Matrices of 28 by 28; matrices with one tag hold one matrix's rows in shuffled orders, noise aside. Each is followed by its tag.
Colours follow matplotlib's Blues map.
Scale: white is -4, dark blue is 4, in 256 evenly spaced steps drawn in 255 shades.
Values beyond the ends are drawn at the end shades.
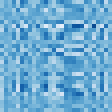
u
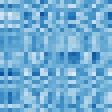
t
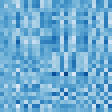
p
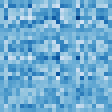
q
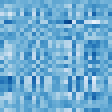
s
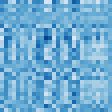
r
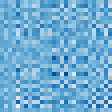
p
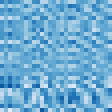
t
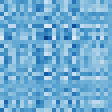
r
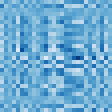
u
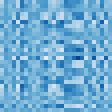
u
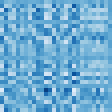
r
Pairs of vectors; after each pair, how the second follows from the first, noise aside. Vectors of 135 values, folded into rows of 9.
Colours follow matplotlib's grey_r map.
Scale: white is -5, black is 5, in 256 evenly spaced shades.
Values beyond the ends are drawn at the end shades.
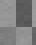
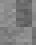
shrunk.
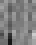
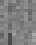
shrunk.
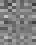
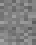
reversed, negated, shrunk.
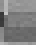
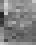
copied.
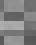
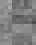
reversed, negated, shrunk.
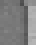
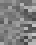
sign-scrambled.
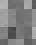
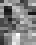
wrapped around, negated, scaled up.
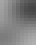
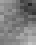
copied.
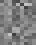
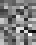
wrapped around, negated, scaled up.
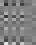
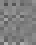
shrunk.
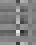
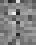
reversed, negated.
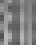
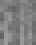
shrunk.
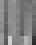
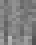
shrunk.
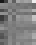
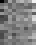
copied.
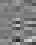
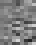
negated.
